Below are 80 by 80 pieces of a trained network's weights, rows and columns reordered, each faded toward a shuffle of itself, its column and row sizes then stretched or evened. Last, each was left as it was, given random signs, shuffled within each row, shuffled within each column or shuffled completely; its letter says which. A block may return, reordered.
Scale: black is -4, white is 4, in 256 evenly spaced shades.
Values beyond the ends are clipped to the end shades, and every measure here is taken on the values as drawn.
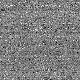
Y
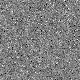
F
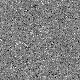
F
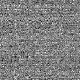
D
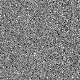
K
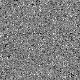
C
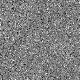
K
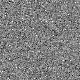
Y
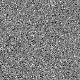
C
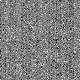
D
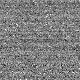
Y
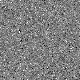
K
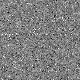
Y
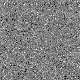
Y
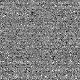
D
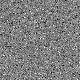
Y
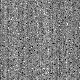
K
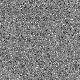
Y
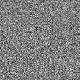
D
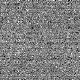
D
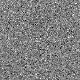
K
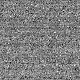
Y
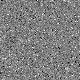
Y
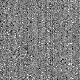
D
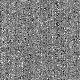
K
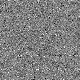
Y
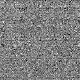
D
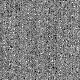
K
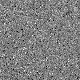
F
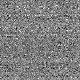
D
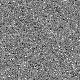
F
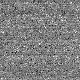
Y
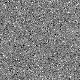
Y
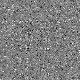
C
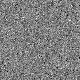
F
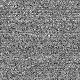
Y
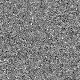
F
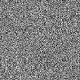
D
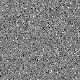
D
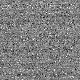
Y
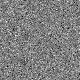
F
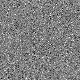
K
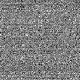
D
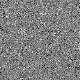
C
